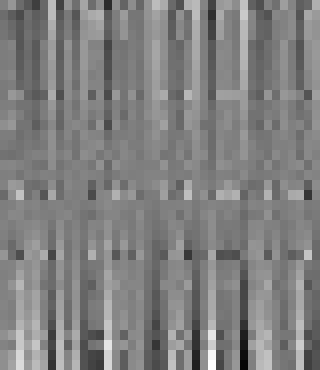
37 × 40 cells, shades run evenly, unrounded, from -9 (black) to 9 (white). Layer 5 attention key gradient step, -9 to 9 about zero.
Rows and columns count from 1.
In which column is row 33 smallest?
31
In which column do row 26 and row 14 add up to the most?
39
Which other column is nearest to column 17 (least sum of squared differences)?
26
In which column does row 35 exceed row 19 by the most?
14
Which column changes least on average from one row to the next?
19
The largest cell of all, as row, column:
37, 27
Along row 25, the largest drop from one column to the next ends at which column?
24
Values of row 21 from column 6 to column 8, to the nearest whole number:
0 0 0
